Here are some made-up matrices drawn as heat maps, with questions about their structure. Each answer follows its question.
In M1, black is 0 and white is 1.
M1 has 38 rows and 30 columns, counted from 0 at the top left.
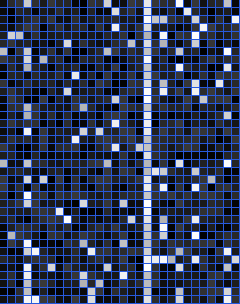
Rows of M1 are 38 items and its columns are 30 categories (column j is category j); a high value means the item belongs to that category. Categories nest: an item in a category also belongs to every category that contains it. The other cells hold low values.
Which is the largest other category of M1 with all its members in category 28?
22
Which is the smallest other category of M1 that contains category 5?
3
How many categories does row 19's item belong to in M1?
1
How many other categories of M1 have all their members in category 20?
9
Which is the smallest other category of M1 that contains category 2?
1
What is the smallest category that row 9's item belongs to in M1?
9
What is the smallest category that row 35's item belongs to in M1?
12
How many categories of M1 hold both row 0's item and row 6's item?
5
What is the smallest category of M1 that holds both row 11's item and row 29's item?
24
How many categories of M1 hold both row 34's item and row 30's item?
4
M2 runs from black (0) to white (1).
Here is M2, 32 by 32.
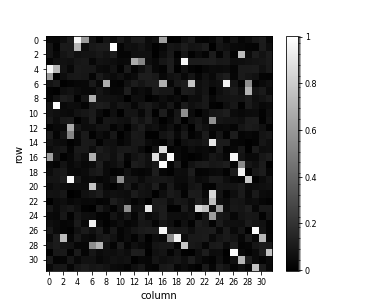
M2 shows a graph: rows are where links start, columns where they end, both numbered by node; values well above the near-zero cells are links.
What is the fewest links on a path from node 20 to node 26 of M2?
3
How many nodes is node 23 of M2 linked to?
5
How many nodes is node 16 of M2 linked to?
5
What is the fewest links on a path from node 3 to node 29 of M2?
6
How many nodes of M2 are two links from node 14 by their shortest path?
4
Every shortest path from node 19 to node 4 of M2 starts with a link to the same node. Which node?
node 28
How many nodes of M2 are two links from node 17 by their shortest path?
7
